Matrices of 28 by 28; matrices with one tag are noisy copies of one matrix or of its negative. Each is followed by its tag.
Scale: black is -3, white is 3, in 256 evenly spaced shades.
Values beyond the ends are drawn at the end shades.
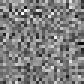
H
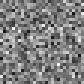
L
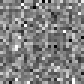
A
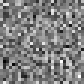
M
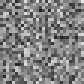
H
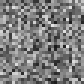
A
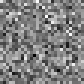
A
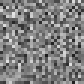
L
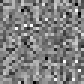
M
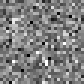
A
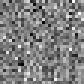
H
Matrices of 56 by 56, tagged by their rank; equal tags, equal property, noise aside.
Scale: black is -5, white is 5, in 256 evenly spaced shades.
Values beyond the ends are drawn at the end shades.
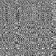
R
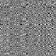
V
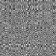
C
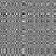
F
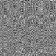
R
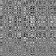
V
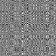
V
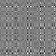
F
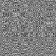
R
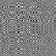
F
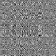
R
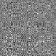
R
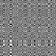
F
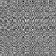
F
